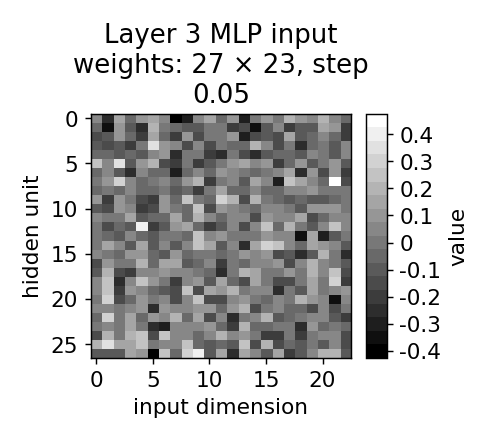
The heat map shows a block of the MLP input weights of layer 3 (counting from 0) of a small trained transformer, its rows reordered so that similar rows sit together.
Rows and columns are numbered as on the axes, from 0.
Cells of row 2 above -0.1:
12
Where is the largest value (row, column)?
7, 21
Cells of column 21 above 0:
15
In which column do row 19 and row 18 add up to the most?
1
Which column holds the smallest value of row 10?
4
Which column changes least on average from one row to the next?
22
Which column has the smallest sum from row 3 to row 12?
10
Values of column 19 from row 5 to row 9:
-0.1 0.1 0.05 0.1 -0.1
